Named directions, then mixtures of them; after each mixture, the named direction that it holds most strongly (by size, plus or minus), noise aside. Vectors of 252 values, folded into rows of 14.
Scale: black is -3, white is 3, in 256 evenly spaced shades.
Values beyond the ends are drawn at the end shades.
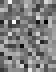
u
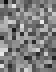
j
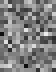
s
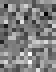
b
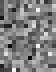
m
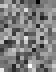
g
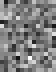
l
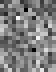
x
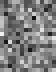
s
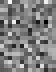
u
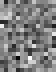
l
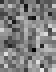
x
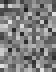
j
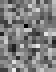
m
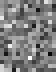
m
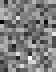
l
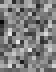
s
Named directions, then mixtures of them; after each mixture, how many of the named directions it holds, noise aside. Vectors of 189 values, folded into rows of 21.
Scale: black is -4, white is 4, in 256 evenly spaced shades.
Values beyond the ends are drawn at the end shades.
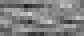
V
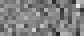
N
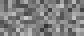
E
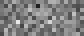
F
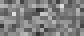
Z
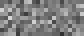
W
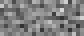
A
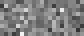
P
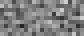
one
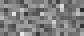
three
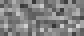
one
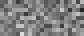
two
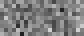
two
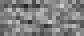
three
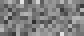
two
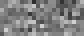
four
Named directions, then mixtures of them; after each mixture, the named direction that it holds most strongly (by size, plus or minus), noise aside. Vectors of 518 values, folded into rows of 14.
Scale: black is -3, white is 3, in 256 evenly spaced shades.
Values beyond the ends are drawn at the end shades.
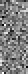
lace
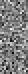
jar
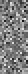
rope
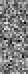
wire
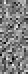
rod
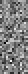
rod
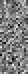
rod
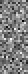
wire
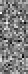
wire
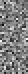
jar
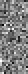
lace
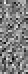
rod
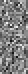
jar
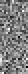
lace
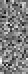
wire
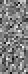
rod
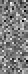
rope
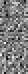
rod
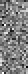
lace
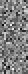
rope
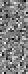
rod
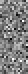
rope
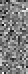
lace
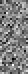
rod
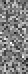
wire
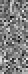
rope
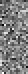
lace
